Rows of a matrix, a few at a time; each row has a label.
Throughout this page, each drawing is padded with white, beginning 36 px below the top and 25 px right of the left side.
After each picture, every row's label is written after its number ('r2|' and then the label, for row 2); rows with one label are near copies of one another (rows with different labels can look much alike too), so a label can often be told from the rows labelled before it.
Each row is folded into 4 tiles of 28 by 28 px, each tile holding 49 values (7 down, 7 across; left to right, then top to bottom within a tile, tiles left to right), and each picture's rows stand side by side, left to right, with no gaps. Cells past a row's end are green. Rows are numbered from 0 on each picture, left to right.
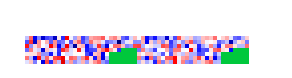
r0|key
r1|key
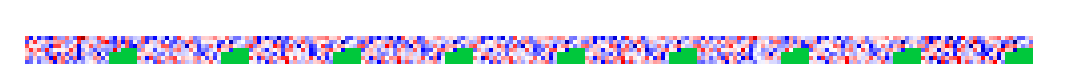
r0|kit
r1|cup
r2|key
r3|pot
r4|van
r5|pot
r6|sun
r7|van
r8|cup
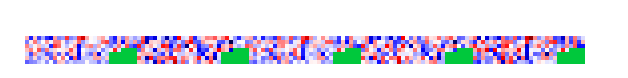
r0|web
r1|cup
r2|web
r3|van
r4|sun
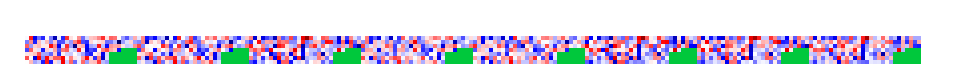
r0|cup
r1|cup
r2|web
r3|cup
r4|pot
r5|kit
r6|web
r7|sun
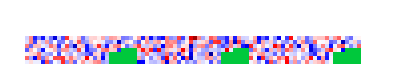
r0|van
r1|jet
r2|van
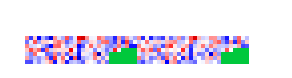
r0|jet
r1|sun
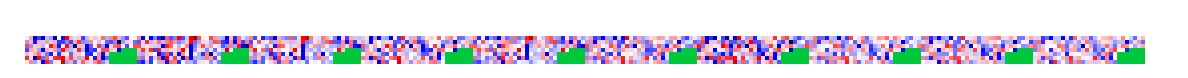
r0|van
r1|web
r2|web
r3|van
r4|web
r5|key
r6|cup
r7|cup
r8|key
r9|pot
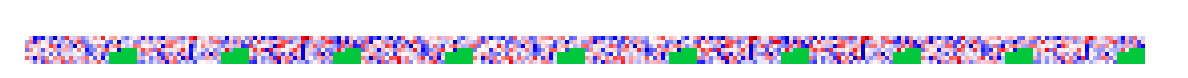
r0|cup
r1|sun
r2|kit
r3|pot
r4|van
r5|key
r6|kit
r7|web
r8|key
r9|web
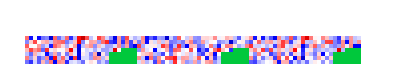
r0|web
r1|key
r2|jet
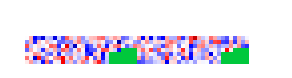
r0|van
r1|jet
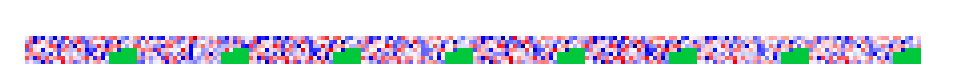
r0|cup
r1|sun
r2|cup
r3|cup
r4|pot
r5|key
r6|van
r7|cup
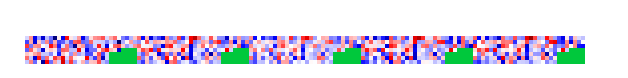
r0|pot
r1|sun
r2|web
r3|web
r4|kit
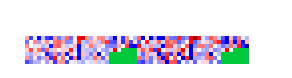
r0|web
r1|web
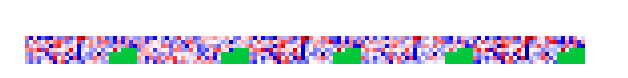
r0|sun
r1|pot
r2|sun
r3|sun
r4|web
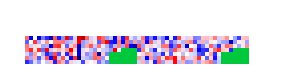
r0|web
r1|key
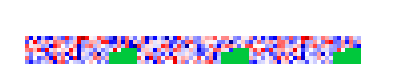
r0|web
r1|van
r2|jet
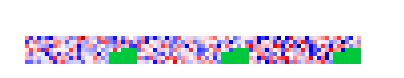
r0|kit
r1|key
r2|pot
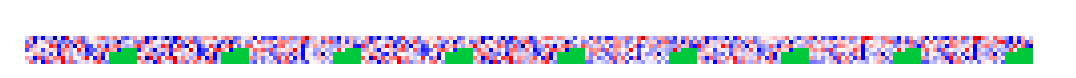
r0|pot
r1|van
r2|sun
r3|van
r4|pot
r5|jet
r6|pot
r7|web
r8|web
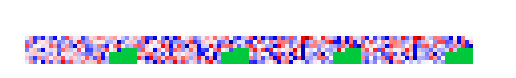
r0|pot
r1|cup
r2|web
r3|web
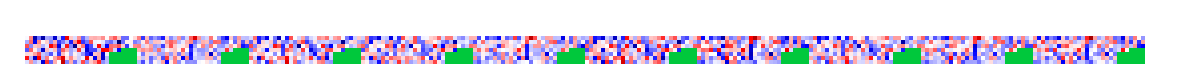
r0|van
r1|sun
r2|pot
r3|cup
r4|web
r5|pot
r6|sun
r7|pot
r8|kit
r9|sun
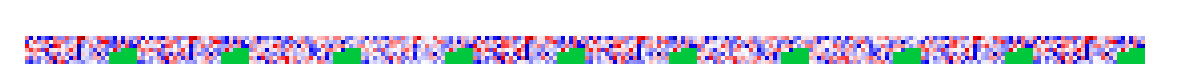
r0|kit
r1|kit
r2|van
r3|jet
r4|web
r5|sun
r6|van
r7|cup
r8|jet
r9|web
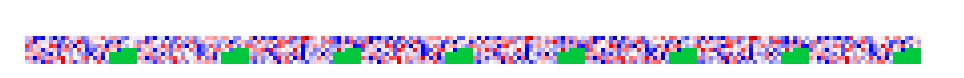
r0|cup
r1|van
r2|sun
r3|key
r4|sun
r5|cup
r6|kit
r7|van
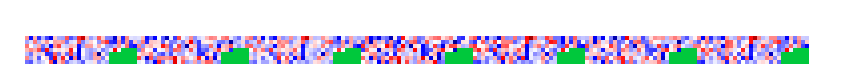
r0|sun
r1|cup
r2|sun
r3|key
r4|kit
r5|pot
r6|jet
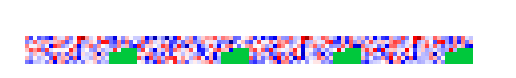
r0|kit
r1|van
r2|web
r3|jet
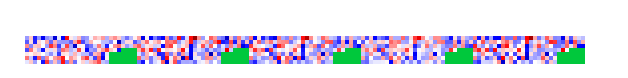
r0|pot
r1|sun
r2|kit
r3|jet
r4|jet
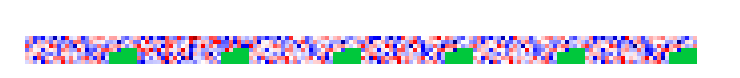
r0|pot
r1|jet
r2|pot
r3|cup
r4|pot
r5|pot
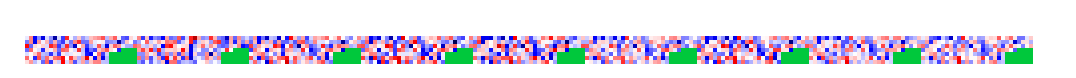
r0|key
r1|sun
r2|pot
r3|cup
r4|cup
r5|van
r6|pot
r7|van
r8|van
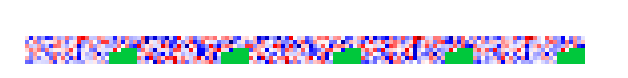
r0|jet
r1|key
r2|van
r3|web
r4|jet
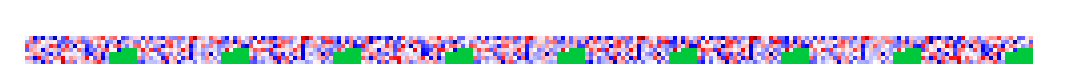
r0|van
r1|jet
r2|kit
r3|key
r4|sun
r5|jet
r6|kit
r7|jet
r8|key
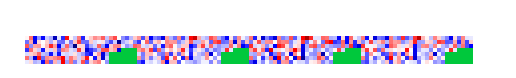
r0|cup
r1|jet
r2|web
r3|web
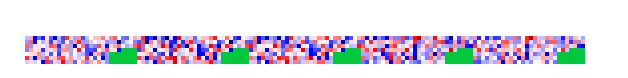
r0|cup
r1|key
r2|key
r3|sun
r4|jet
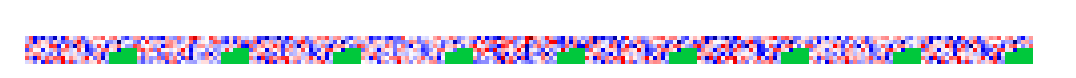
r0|cup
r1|web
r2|cup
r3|van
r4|kit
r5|key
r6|van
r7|pot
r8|pot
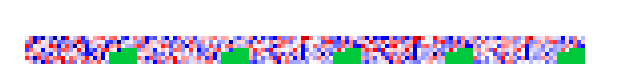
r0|cup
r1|pot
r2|kit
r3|sun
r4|web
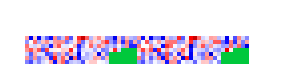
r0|sun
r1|web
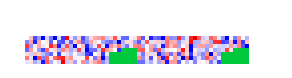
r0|van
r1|web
